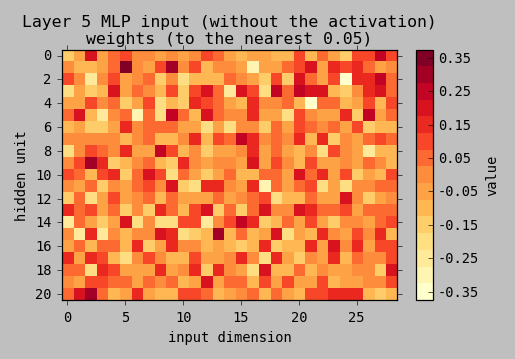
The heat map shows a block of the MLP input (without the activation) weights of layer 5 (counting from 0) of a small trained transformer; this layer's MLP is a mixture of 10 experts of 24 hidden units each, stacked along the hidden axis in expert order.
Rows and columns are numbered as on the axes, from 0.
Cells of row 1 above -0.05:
18
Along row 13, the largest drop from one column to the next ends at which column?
13
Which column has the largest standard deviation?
2
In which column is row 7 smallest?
23
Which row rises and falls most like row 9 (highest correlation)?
20
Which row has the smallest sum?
6
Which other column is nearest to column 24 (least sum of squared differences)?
10
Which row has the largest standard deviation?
3
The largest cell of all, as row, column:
1, 5
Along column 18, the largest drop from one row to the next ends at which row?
16
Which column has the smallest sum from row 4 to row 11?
17
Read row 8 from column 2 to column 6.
0.1 0.05 0 0.15 -0.05
